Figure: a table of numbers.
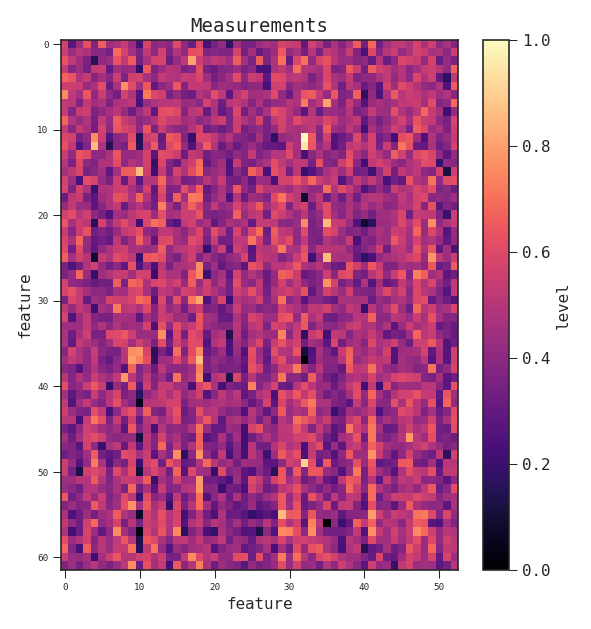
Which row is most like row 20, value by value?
4
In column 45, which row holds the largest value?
12
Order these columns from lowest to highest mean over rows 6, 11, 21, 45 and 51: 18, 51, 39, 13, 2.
51, 2, 13, 39, 18
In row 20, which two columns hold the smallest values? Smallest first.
51, 6
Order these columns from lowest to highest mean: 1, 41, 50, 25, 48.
50, 1, 25, 48, 41
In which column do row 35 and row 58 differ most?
10
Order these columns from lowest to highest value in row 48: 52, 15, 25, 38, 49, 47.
49, 47, 25, 52, 38, 15
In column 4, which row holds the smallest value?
25
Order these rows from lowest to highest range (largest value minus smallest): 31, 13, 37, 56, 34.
13, 31, 34, 56, 37
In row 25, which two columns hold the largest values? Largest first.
35, 49
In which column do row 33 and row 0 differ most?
32
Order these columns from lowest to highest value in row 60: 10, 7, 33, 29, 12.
33, 12, 10, 7, 29
